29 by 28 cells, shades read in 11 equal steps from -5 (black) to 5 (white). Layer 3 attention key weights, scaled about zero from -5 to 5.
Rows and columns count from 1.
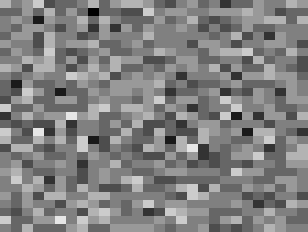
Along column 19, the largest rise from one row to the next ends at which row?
25
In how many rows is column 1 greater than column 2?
17
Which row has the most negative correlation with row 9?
13
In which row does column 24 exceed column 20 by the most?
20
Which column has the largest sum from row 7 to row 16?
9
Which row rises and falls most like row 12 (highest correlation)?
1
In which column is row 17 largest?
4
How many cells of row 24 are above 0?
11
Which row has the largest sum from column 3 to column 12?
28
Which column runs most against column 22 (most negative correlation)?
7
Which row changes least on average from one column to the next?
22
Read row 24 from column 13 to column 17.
2 -1 -1 0 2
